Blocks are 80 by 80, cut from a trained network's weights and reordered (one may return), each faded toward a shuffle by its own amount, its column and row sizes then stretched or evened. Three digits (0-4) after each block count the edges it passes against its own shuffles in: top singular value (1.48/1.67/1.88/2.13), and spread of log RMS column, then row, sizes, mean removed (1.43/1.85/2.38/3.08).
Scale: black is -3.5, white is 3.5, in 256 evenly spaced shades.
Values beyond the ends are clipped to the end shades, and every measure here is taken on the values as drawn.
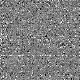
0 2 1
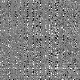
1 4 0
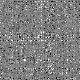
0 1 3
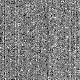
2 0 1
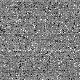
0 0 0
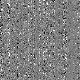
0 4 0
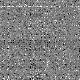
1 2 2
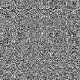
4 2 2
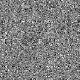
2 1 2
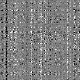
4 4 3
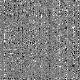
1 3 2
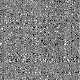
0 0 3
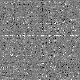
1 2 2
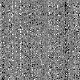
1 3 2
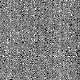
0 1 2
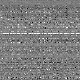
4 1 4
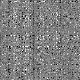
1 2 3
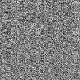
3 0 1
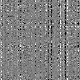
4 4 2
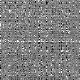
2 4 1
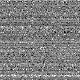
3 1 2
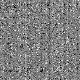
1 0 2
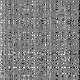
4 3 4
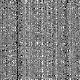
4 3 3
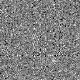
1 2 0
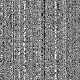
4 3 0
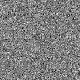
1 0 0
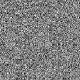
2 0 2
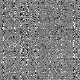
0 4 0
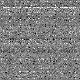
2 1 3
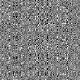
4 4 2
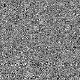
0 0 3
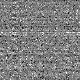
2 2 0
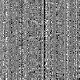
4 4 1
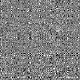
4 3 3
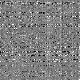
2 0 4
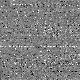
0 0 2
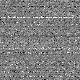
2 0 3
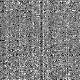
2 0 3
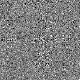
0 2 2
